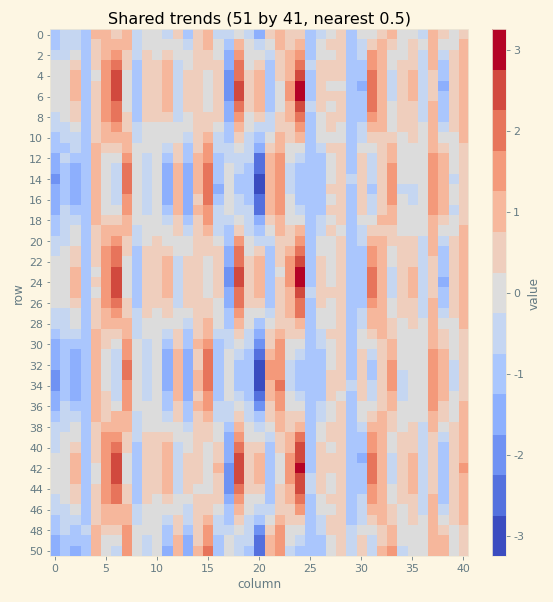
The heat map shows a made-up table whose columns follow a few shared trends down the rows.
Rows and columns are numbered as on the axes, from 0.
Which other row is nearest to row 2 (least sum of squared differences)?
27
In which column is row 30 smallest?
20
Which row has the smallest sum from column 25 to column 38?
5
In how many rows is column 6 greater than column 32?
25
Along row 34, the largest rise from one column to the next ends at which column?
21
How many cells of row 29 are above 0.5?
6
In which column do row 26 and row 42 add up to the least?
17
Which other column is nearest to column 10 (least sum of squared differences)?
34
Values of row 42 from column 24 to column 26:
3 -1 0.5
